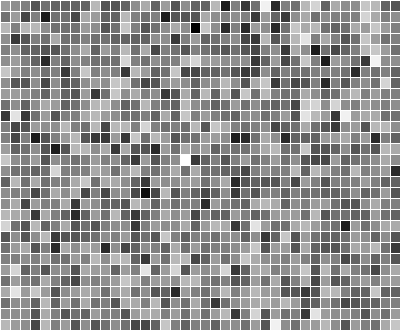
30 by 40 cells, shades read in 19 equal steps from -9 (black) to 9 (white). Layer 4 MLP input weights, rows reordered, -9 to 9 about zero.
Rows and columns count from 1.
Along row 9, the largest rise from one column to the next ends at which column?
25
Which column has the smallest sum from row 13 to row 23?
24
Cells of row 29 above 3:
3
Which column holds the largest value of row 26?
13
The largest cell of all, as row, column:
15, 19
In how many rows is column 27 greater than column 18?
16
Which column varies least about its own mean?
39
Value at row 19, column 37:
1
